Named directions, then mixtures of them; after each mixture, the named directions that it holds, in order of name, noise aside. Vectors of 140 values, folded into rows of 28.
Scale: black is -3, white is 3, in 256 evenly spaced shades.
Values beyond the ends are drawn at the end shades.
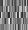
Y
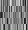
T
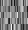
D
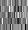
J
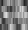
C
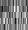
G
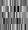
C, G, J.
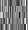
T.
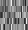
G, J, T.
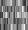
C, J, T.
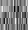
G.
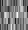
C, D, G.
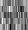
C, D, J.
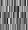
G, T, Y.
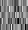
D, J.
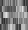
C.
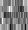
C, D, J.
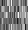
C, J.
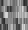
C.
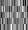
C, D, T.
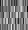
D, G, Y.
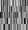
D, T.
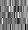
J.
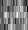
C, D, G.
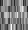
C, D.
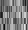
C, G, T.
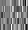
D, J, T.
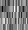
C, G.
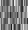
D.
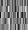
Y.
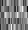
C, D, J.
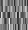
Y.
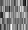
C, D, T.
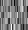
D.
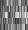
C, G, J.
